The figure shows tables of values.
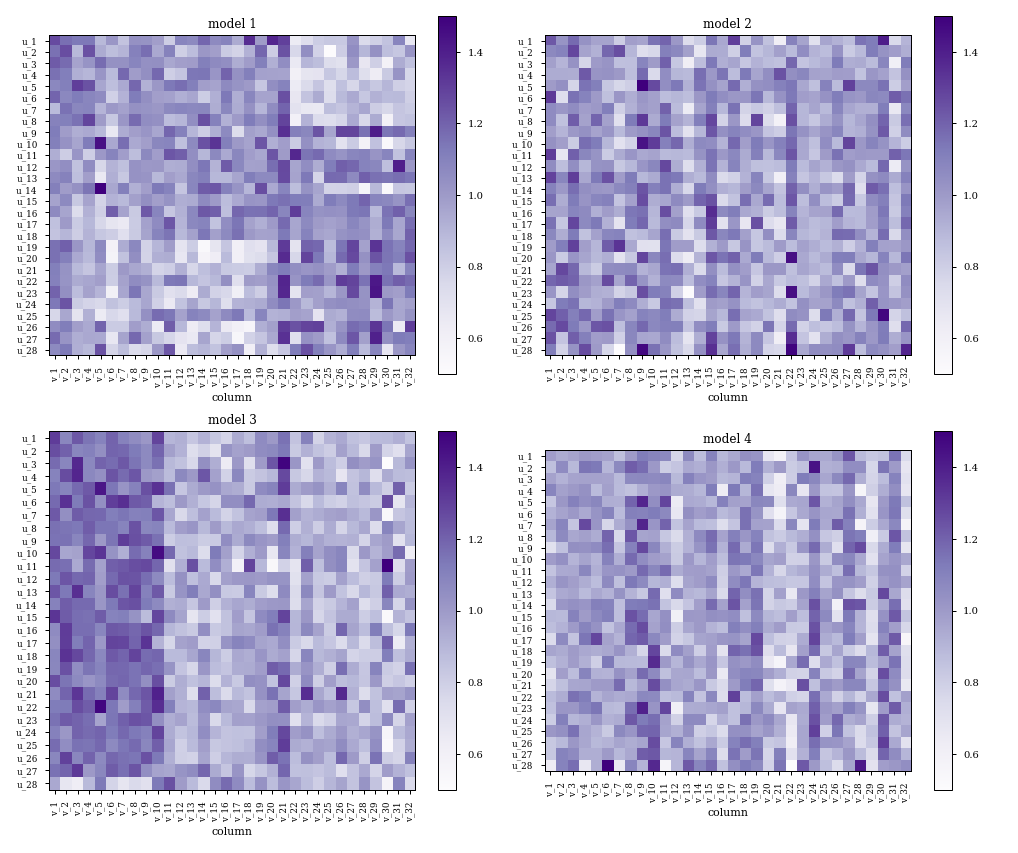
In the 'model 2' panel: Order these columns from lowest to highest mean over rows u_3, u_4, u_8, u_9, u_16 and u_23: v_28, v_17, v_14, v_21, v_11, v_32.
v_21, v_28, v_14, v_17, v_32, v_11
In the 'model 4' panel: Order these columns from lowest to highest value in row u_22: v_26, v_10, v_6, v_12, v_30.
v_26, v_12, v_6, v_10, v_30
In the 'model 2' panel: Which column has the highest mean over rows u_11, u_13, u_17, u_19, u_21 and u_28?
v_3
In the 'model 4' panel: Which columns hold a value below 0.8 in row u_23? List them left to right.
v_12, v_21, v_29
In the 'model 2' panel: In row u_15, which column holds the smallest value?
v_16
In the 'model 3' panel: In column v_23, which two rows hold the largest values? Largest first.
u_21, u_11
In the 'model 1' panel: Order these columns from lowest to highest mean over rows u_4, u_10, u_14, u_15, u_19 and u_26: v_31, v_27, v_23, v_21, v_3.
v_31, v_3, v_27, v_23, v_21
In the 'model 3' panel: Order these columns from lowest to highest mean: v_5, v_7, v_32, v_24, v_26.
v_24, v_32, v_26, v_5, v_7
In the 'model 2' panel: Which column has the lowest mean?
v_13
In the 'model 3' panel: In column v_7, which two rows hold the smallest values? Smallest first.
u_28, u_10
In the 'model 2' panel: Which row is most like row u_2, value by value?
u_19
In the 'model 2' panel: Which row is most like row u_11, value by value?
u_6
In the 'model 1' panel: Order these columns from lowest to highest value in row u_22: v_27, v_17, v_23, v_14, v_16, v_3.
v_17, v_14, v_3, v_16, v_23, v_27
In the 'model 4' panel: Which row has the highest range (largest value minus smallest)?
u_28
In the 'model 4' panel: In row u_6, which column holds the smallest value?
v_21
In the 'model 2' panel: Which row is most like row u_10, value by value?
u_5
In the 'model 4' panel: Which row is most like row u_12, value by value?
u_10
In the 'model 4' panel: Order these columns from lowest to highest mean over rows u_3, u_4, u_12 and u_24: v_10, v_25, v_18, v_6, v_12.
v_12, v_25, v_6, v_10, v_18
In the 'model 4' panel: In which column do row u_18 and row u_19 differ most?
v_24
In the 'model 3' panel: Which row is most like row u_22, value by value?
u_5
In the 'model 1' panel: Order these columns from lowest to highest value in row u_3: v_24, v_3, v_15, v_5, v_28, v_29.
v_28, v_29, v_24, v_3, v_15, v_5
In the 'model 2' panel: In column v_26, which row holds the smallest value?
u_13
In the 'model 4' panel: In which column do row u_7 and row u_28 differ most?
v_28
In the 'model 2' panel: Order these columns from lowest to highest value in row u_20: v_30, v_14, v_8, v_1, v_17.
v_8, v_14, v_1, v_30, v_17
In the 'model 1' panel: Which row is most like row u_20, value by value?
u_19
